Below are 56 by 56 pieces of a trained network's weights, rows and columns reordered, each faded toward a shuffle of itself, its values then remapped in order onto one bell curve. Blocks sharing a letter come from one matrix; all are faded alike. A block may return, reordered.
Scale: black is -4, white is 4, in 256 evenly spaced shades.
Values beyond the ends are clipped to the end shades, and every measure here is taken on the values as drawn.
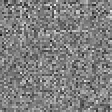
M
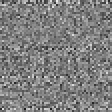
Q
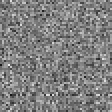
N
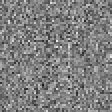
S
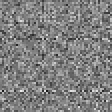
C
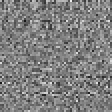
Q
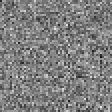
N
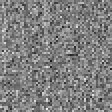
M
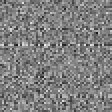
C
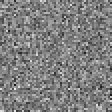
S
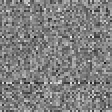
C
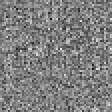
M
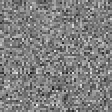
N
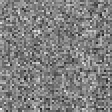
M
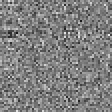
S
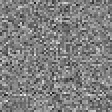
S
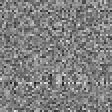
C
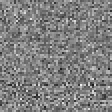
N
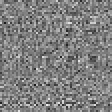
Q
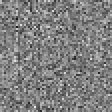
S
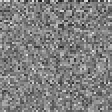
N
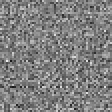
N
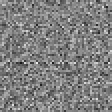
N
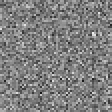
S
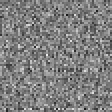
N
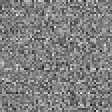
Q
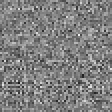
Q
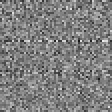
N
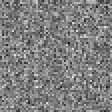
M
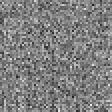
M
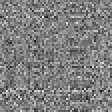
Q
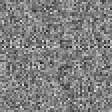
N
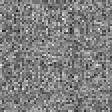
M
